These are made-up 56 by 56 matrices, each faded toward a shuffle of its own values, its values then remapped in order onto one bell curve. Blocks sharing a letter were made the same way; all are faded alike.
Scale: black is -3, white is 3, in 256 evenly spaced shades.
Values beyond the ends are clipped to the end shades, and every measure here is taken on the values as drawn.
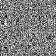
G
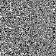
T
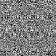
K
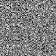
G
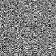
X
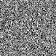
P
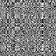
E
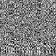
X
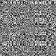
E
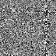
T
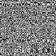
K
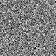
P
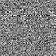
K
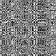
E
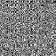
X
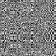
E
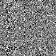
T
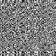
K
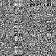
X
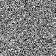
P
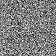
P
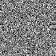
P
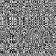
E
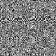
K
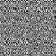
E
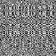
E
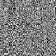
X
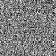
G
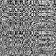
E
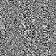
X
